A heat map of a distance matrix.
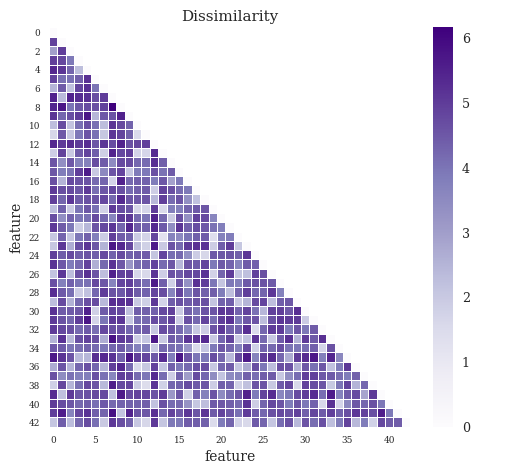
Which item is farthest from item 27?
12
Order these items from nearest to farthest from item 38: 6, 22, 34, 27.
22, 6, 34, 27
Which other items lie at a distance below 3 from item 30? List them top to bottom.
5, 9, 15, 25, 31
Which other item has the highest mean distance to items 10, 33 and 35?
7
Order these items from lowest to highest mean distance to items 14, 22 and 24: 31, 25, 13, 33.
13, 33, 25, 31
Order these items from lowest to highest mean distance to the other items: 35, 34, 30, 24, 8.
34, 24, 30, 35, 8
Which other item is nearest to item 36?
10
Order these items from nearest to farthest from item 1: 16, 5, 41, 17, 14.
16, 14, 5, 17, 41
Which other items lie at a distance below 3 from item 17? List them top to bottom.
12, 18, 24, 32, 34, 40
